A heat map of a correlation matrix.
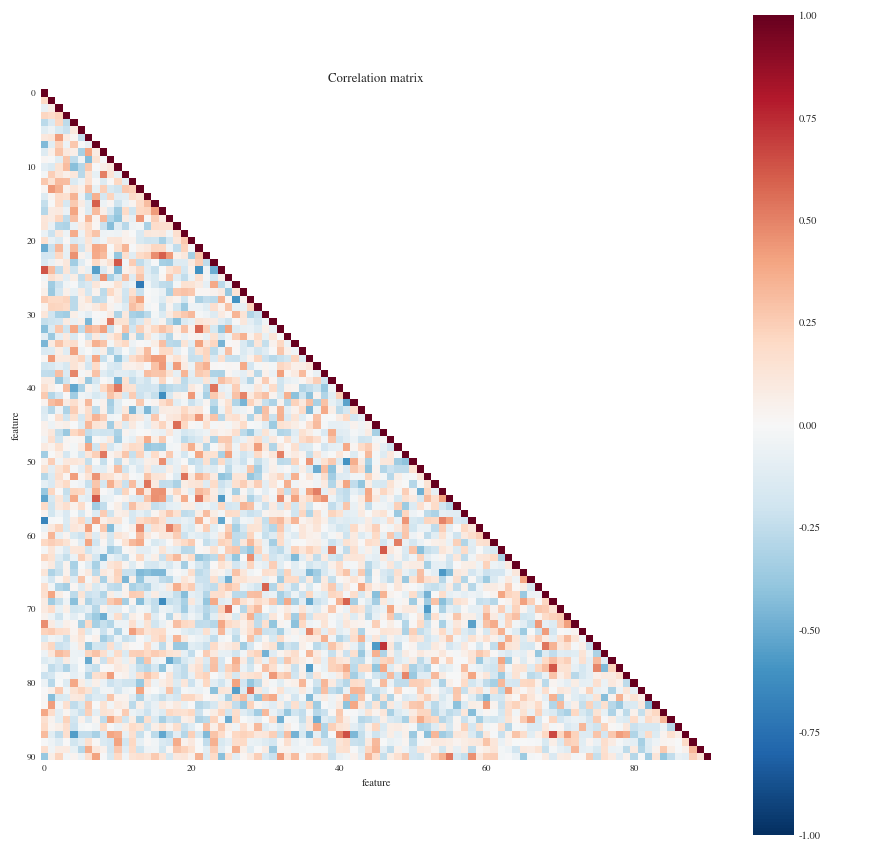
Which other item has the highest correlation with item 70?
25
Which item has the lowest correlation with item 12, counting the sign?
43
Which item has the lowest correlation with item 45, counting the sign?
75
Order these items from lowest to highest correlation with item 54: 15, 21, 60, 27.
27, 60, 21, 15
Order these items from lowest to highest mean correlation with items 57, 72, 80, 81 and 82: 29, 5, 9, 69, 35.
29, 9, 5, 69, 35
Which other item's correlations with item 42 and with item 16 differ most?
37
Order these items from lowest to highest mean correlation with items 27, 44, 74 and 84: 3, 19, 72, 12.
3, 12, 72, 19
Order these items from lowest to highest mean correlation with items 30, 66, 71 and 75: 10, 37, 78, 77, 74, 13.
13, 37, 10, 74, 77, 78
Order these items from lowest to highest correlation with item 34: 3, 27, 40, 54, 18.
18, 27, 40, 3, 54
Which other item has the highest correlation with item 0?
24
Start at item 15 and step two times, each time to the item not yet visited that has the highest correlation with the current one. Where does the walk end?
55
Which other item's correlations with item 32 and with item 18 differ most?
21
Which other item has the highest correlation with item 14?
53
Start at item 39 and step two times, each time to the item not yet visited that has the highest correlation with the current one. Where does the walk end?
46
